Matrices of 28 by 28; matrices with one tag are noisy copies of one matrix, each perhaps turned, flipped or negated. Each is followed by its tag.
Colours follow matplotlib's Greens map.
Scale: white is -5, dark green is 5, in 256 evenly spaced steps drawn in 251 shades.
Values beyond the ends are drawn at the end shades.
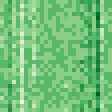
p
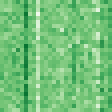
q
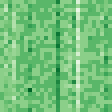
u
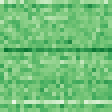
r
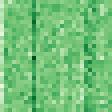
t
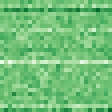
r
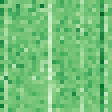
r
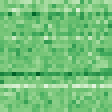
q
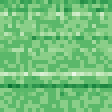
q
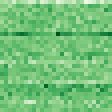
t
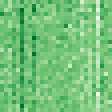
p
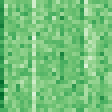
t
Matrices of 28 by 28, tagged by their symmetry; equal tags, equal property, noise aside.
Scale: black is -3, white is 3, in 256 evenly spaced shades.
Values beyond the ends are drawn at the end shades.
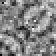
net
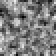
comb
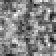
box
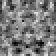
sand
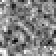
net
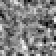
comb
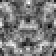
sand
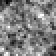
net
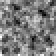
net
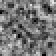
net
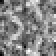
box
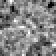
net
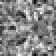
box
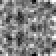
box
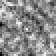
net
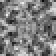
box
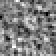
comb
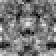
sand
